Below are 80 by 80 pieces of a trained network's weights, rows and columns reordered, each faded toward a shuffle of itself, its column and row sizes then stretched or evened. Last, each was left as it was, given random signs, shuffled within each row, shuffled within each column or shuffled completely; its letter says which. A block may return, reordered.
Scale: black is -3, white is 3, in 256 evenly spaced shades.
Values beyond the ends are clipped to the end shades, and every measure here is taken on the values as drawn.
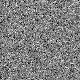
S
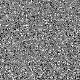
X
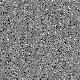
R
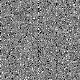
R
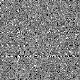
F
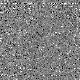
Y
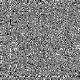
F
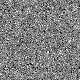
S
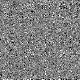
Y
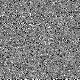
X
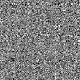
F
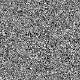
Y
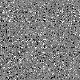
Y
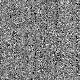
R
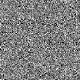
F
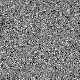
X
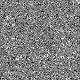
X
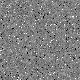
S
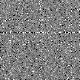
F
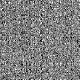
F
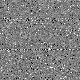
X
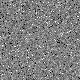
S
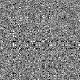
F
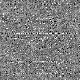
F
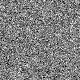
S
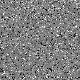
X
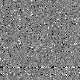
Y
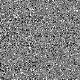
Y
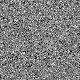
X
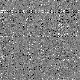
F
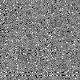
Y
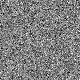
S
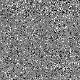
Y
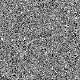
R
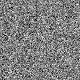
X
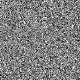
Y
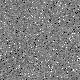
S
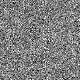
R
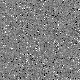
R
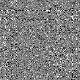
Y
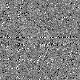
Y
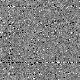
F
